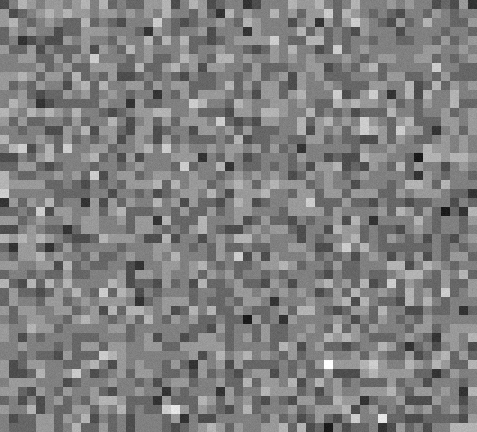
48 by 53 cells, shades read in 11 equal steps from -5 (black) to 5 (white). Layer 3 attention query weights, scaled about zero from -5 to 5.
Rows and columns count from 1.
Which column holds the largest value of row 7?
11
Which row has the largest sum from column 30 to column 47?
41
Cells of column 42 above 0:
16
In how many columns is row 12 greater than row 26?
24
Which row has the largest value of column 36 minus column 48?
43
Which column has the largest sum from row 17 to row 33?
27
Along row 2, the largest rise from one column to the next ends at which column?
26
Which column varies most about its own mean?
37
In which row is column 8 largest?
17
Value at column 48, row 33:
1
